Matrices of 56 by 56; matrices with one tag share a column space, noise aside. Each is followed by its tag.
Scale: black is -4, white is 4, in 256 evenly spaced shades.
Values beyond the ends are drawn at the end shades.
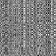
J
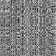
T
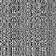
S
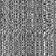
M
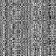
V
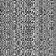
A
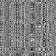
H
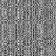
V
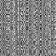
A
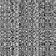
S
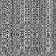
J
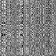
J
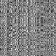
T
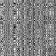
V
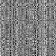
V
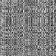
T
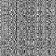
A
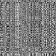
H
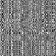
M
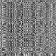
H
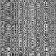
H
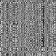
H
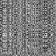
J
